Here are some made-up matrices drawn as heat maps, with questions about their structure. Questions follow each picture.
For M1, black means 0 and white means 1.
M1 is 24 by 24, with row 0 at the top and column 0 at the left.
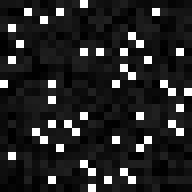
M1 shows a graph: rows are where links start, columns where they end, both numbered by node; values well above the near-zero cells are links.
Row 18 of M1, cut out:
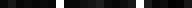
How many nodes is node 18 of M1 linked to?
2
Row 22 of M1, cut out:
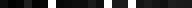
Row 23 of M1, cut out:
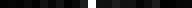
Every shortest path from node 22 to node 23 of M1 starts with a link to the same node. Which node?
node 6
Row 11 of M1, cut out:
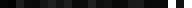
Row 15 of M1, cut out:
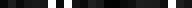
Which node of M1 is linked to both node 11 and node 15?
node 21
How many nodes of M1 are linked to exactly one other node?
11
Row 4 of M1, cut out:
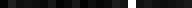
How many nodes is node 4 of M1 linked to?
1
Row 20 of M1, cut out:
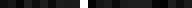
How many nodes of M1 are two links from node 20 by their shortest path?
3
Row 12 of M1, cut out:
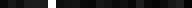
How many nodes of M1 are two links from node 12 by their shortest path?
3
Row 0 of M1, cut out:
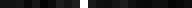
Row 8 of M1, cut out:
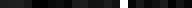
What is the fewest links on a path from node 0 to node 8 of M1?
4
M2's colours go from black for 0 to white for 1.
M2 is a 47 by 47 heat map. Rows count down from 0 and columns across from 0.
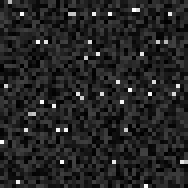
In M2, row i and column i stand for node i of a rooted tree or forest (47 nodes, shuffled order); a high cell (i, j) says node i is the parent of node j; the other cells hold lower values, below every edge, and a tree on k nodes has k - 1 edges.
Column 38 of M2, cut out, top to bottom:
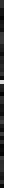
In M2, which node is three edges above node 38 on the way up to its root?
13
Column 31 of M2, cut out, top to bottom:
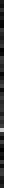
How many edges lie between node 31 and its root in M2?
6
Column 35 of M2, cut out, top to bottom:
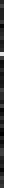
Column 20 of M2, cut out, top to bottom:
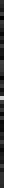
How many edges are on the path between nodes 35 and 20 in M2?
3
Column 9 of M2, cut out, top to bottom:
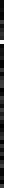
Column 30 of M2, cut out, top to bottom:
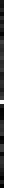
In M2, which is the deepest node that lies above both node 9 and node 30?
25
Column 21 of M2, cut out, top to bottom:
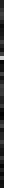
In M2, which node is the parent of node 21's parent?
32
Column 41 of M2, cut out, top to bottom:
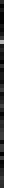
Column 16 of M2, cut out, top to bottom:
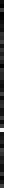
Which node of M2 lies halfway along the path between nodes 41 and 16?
22
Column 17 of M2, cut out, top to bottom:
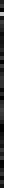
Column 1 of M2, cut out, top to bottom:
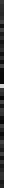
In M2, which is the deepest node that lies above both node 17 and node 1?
3
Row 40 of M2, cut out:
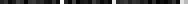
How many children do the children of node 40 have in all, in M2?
4
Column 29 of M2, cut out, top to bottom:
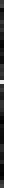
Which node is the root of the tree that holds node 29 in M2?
26
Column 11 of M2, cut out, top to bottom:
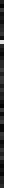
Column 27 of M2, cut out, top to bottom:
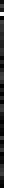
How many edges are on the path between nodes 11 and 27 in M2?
5
